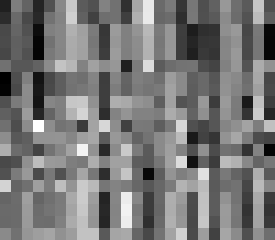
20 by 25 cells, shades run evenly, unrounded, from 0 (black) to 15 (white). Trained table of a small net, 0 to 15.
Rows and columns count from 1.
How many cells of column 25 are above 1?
16
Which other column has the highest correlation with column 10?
25
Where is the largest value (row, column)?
11, 4
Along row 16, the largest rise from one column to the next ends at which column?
24
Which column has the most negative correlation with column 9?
13
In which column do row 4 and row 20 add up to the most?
8
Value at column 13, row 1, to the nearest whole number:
10
